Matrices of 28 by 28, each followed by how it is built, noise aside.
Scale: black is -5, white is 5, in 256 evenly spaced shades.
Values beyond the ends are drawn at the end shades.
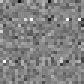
uneven rows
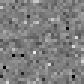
sparse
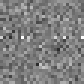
uneven rows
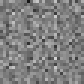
low rank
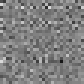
low rank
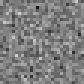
noise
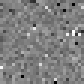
sparse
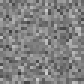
repeating rows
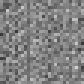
repeating rows
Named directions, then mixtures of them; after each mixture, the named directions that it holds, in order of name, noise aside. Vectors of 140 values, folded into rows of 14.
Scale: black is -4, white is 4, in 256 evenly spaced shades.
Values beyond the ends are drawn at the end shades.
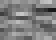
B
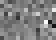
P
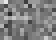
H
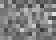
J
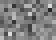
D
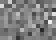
J, P.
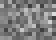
J.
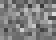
J.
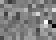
P.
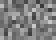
D, J.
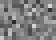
D, J.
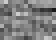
B, H.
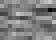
B.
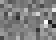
P.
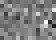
P.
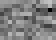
B, D.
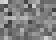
H.
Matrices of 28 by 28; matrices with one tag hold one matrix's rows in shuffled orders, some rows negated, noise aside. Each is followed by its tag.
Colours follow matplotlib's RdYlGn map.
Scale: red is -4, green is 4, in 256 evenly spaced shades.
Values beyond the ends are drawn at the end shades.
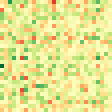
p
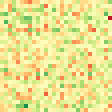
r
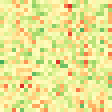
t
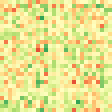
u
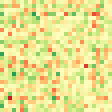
p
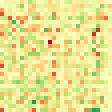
p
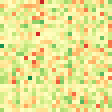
t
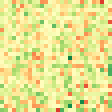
t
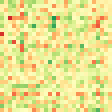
p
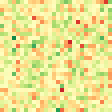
t
